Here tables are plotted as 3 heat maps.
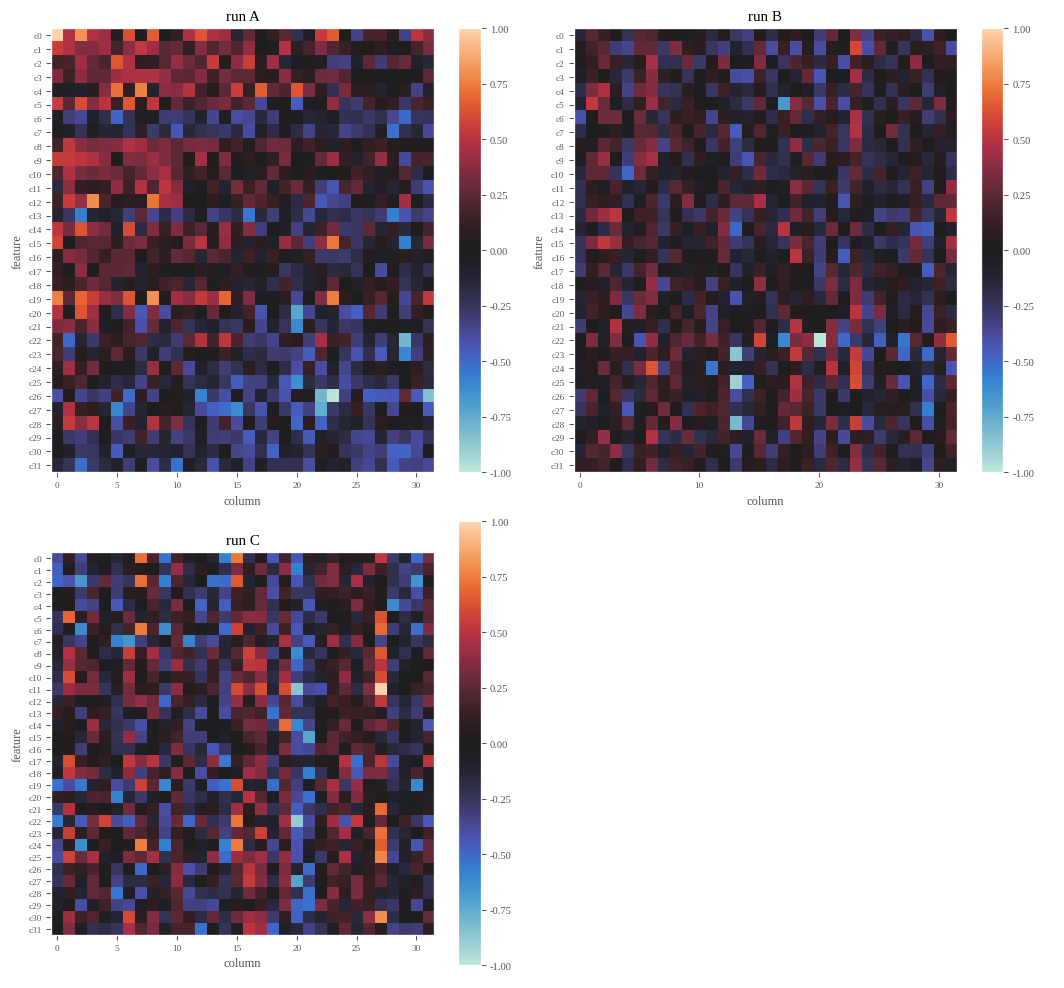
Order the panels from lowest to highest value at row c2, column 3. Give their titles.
run C, run B, run A
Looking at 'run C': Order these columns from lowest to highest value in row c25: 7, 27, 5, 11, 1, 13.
5, 11, 7, 13, 1, 27
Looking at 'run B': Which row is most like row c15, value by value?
c13
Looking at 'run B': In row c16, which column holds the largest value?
18
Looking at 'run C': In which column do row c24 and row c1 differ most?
7
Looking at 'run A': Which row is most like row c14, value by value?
c5
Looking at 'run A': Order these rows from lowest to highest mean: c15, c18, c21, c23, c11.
c23, c21, c18, c11, c15
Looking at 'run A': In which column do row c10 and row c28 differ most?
5
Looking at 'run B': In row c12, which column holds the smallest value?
22
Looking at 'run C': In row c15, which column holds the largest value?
6
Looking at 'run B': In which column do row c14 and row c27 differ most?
7
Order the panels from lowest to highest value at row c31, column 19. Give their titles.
run A, run C, run B
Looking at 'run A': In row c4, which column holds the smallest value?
30
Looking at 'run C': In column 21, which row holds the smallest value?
c15
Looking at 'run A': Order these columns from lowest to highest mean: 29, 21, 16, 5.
29, 21, 16, 5
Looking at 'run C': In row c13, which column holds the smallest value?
18
